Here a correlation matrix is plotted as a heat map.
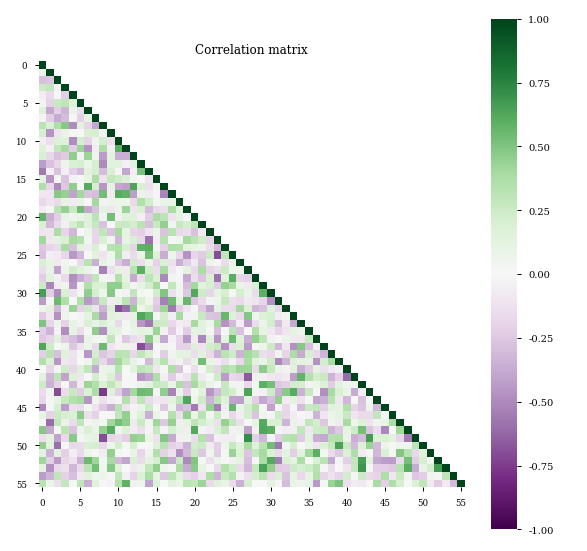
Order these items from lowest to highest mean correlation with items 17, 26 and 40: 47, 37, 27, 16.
16, 37, 27, 47
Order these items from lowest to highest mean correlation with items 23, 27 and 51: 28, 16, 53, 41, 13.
28, 53, 41, 13, 16
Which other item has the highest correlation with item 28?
25
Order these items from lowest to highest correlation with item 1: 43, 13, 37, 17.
13, 17, 43, 37
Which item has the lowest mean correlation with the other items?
1
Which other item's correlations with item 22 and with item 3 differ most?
45
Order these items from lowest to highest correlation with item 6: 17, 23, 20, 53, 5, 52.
17, 5, 23, 20, 53, 52
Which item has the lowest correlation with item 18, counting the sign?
51
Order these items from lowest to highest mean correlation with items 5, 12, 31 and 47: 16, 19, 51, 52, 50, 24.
52, 50, 16, 51, 24, 19
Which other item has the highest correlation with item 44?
19
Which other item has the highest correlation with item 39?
50
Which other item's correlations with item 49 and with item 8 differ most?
43
